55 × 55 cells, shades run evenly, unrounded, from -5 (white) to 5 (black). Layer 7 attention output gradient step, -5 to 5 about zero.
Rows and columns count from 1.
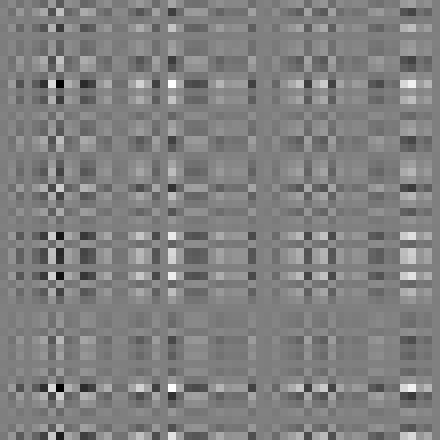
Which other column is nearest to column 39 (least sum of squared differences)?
20
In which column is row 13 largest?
8
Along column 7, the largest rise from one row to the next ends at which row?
50
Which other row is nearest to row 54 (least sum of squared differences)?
9
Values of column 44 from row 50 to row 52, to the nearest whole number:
0 0 0
